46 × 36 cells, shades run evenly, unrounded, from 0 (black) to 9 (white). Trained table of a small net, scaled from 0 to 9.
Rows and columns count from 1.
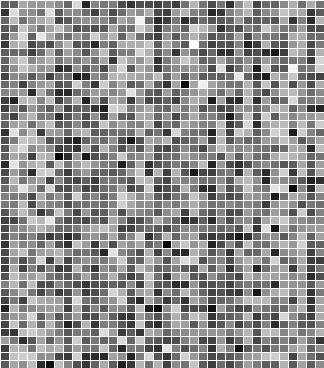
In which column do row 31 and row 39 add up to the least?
24
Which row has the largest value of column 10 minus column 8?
41
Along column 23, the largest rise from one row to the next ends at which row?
11
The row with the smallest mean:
36
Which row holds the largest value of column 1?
43
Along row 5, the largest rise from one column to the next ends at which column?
5
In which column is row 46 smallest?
6
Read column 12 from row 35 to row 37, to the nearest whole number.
5 3 4
